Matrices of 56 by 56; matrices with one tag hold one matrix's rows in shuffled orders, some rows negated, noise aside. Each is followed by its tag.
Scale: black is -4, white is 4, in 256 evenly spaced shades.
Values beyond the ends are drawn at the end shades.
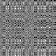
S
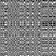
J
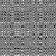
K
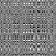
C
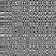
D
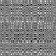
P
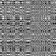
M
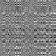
S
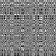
K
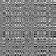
S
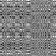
M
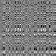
S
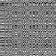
D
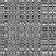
J
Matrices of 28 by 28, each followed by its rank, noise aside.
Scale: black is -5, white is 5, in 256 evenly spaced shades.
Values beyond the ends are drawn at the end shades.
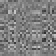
three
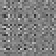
two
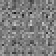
three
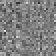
five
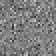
six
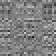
three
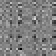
two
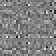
four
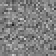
six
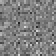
three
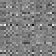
two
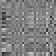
three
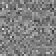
six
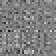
four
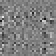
four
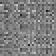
five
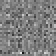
four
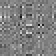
two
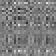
two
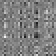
two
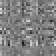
three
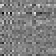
two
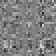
three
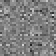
four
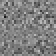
five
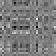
two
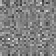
four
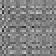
two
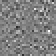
five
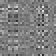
two
